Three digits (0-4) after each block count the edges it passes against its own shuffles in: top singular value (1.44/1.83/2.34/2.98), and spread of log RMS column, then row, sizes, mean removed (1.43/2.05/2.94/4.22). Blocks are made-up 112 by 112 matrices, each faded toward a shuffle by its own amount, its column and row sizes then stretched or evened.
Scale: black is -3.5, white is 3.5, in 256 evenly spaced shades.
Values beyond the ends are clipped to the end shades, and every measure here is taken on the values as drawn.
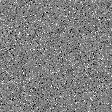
0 0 0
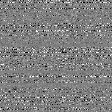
1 0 4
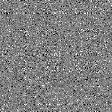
2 1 2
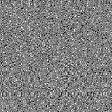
3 1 0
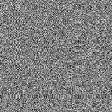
3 1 0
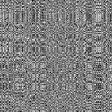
4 3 0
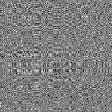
4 0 2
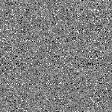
1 1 2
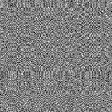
4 2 0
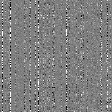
2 4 0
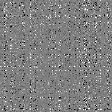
2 3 3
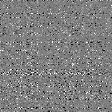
2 1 3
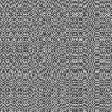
4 2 3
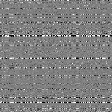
4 0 4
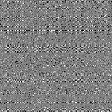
4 1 3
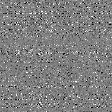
2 1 3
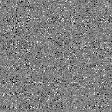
2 1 2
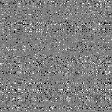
3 1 3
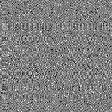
4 0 1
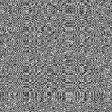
4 1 2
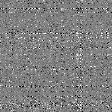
2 2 3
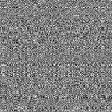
3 0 3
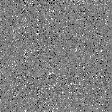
0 2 1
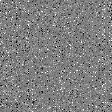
0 2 0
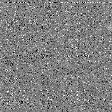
1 1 2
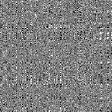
3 3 2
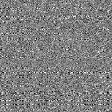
3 0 3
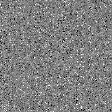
0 2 0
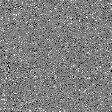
0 1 1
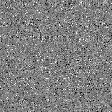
2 0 1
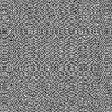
4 1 1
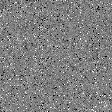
1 1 1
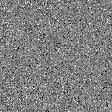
0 0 1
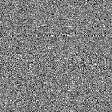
2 0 2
